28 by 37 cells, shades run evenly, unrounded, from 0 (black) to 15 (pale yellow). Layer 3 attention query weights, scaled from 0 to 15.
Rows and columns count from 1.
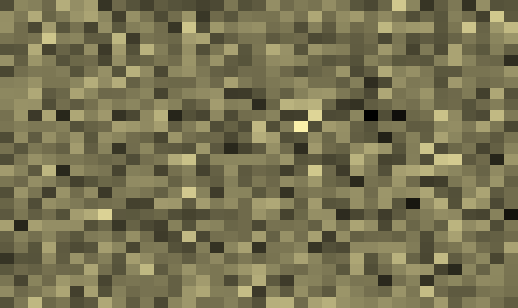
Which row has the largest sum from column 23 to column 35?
28
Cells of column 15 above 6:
19
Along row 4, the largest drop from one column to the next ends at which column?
10
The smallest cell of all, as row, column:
11, 27
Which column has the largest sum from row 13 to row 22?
23
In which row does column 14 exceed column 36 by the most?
15
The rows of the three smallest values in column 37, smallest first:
20, 6, 12
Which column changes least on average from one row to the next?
2
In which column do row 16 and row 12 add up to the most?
22
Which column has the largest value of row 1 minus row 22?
29
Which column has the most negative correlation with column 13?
36
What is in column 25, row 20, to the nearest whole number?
3
